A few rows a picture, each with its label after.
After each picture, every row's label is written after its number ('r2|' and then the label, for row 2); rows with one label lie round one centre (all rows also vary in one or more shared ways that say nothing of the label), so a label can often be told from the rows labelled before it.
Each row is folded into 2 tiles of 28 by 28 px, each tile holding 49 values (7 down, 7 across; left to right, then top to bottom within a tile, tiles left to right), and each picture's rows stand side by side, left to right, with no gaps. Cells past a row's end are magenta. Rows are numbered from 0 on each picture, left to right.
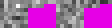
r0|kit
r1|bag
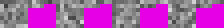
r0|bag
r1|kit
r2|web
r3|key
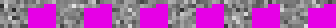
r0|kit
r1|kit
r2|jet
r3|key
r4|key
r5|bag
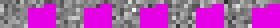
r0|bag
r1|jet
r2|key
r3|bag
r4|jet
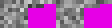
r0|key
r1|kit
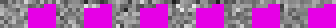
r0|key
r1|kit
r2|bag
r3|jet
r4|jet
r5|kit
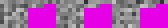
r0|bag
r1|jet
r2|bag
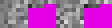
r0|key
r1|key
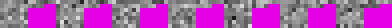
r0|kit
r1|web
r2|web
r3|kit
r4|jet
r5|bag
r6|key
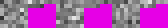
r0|bag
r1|jet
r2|web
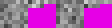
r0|jet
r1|web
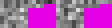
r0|bag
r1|key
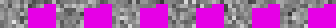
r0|key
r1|kit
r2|bag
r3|key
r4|kit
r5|bag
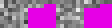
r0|web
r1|bag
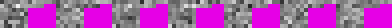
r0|kit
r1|jet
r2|kit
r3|kit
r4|bag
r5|bag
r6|jet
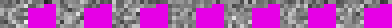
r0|bag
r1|key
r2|key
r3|bag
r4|bag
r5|key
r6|bag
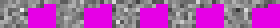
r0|kit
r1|key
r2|web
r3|web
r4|kit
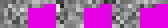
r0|web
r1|bag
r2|bag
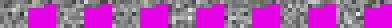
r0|bag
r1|bag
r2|bag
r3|web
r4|bag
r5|web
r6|key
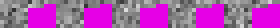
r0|kit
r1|key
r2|web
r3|web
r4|jet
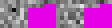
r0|kit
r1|kit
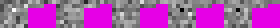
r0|web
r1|jet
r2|web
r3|kit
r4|kit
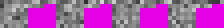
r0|kit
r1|jet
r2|web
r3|web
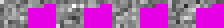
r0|web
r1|kit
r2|bag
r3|jet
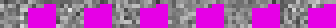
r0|web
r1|bag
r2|kit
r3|jet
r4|bag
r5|web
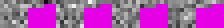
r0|kit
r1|kit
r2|key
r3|jet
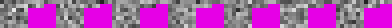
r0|web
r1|kit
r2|kit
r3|jet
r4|key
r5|bag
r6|jet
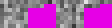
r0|bag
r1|web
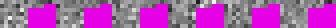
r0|bag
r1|bag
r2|jet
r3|jet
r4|kit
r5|bag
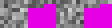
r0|key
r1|web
